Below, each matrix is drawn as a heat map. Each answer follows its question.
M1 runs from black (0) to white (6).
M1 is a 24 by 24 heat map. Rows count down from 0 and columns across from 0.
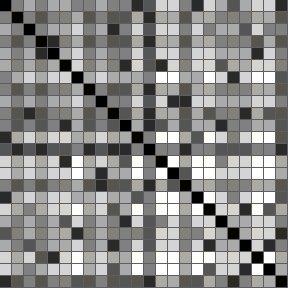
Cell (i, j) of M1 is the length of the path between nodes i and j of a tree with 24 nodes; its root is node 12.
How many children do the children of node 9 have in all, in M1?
2
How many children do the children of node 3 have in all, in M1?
1
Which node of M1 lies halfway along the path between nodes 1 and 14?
15
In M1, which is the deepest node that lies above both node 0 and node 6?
23
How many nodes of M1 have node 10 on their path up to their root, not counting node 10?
3
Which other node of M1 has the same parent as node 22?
17
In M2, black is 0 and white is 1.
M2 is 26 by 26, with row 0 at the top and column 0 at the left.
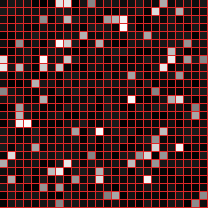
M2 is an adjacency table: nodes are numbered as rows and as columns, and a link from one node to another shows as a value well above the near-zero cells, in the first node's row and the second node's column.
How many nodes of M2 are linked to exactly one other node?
4
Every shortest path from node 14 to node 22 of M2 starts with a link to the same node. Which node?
node 2
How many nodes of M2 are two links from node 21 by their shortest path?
7
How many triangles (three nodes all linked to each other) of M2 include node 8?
4
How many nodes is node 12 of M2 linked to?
4
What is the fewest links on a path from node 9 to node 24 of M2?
6
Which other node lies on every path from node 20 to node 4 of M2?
node 18
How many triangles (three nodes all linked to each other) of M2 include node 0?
2
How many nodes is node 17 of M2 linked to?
1
